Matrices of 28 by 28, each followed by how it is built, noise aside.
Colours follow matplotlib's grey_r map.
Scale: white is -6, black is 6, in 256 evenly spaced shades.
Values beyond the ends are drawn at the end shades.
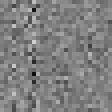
uneven columns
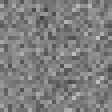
repeating rows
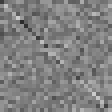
diagonal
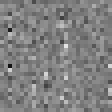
uneven columns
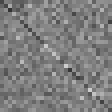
diagonal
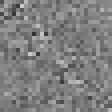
block diagonal
